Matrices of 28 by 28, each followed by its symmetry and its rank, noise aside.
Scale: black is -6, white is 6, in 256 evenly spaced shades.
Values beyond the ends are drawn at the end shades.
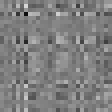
no symmetry, rank one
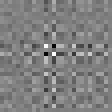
symmetric, rank one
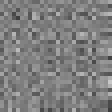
no symmetry, rank three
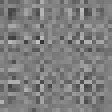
symmetric, rank one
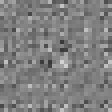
symmetric, rank three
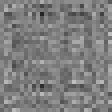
no symmetry, rank three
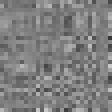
antisymmetric, rank two
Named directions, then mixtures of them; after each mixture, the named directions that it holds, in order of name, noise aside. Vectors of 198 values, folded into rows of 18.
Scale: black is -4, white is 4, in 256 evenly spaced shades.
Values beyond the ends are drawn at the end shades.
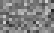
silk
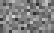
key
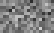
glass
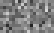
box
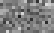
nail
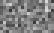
box, glass, silk.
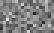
box, key.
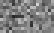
box, glass, key.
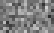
box, silk.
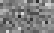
nail.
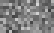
box, key, nail.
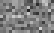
glass, key.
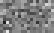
nail, silk.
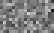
glass, silk.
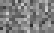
box.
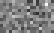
glass, key, nail.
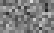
box, glass.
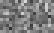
box, nail.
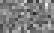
box, key, nail.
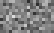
key.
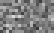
box, key, silk.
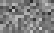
glass.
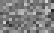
silk.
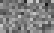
box, key, nail.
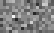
key.
